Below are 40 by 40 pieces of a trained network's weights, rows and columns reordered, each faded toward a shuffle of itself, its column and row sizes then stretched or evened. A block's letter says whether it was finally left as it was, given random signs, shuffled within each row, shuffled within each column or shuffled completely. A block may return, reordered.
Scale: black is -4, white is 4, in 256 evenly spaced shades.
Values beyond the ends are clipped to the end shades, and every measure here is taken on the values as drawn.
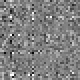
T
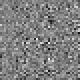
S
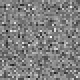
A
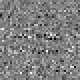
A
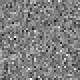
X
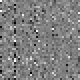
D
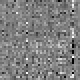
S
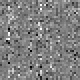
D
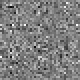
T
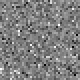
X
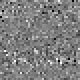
A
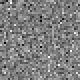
X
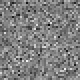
X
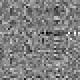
S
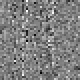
D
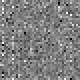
D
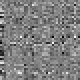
S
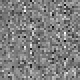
D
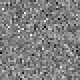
X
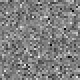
X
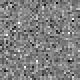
D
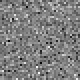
X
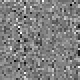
D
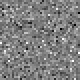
X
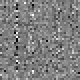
D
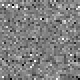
A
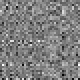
S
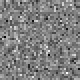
X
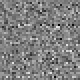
A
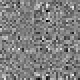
S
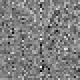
D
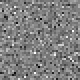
X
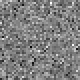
X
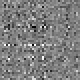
T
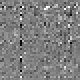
T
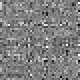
S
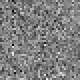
D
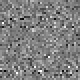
A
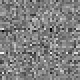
T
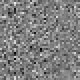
D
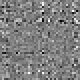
S
